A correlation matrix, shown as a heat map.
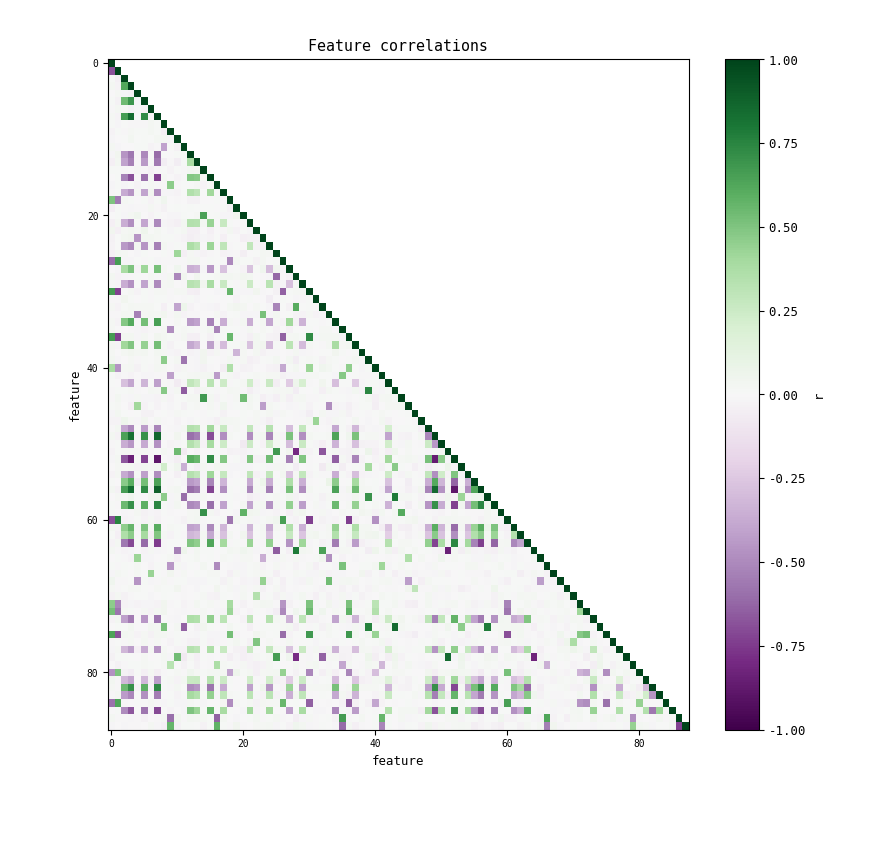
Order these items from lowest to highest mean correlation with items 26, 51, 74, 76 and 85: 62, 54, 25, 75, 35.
75, 62, 35, 54, 25
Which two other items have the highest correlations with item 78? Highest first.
51, 25
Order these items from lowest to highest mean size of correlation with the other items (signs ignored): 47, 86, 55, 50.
47, 86, 50, 55
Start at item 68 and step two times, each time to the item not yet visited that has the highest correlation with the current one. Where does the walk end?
23
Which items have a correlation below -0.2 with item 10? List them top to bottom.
28, 32, 64
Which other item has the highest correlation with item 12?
52
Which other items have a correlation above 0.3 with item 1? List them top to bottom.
26, 60, 80, 84
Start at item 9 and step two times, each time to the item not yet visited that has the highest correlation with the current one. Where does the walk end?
16
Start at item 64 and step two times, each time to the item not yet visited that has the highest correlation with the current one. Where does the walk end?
32
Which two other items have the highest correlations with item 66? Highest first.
86, 35
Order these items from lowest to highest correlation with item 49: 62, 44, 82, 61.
44, 62, 61, 82
